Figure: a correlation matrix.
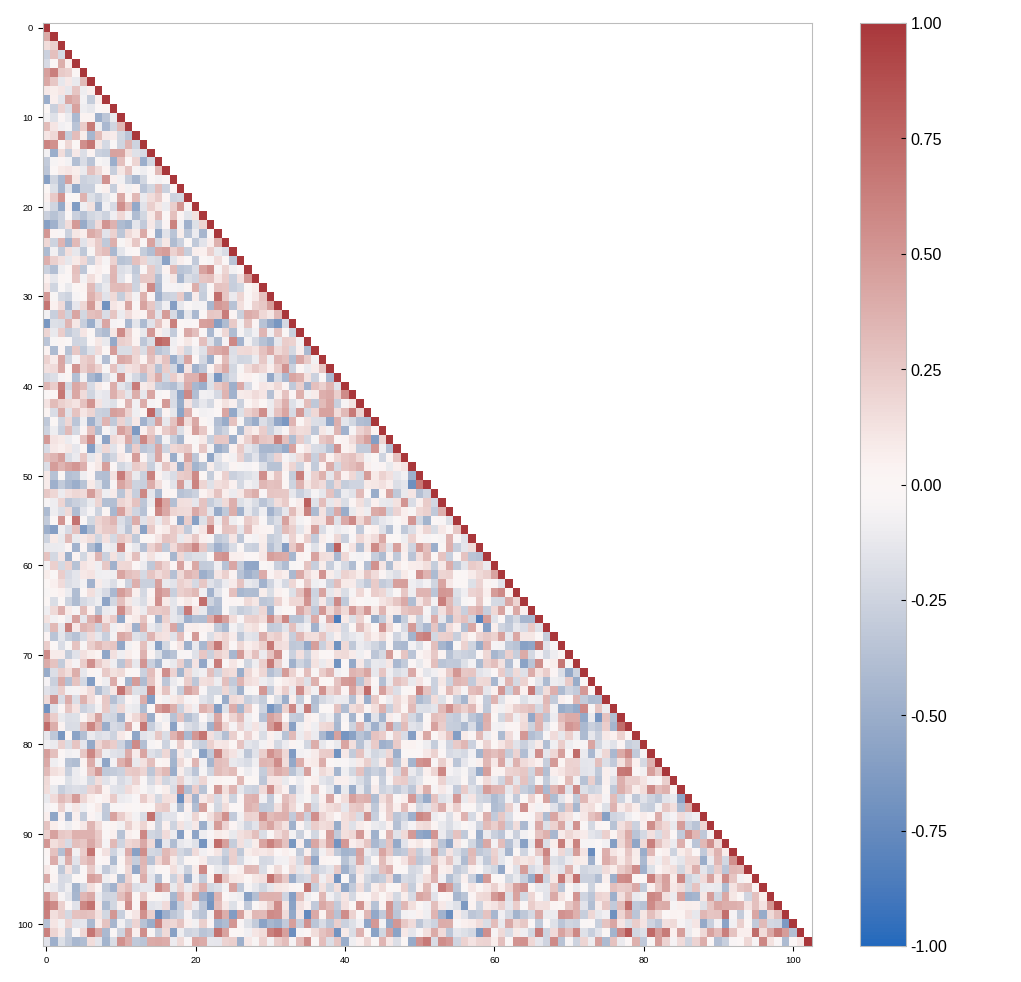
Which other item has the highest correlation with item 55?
4
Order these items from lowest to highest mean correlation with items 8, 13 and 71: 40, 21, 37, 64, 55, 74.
64, 21, 74, 37, 55, 40
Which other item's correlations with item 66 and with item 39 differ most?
58
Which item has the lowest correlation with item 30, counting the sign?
76
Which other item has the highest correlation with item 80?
12
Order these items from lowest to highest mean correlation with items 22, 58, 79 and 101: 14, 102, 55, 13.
55, 13, 14, 102
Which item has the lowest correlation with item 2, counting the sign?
79
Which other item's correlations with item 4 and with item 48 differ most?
22
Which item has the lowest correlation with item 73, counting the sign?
92
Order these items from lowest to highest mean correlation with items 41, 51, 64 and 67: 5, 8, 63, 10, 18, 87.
8, 18, 5, 63, 87, 10
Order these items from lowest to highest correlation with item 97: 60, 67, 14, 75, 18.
67, 14, 75, 18, 60
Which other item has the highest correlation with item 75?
1
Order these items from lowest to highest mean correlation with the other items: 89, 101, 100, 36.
100, 36, 89, 101
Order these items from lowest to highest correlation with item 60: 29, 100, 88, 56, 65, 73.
73, 88, 56, 29, 65, 100
